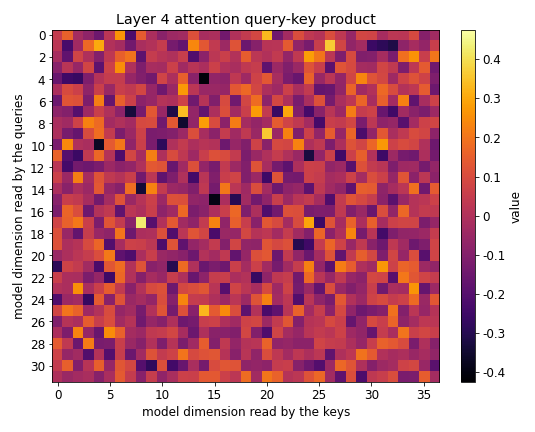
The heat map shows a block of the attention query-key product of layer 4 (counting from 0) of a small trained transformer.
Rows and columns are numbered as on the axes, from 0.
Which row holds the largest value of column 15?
17
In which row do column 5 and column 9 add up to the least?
30
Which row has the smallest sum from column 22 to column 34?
11
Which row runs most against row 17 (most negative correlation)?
14
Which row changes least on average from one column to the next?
26
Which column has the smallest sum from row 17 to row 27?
23
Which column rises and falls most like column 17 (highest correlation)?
15
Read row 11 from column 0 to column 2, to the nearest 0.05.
0.15 -0.2 -0.25
